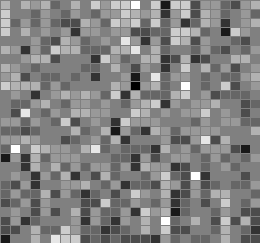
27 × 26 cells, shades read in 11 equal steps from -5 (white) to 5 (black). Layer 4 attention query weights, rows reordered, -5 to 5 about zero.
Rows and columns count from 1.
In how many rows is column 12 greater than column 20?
13
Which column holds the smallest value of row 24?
15
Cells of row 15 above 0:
9
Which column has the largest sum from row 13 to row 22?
25
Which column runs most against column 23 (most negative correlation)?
18
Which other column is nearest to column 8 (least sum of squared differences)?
6
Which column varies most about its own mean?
14
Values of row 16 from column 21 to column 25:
-4 2 -2 0 0
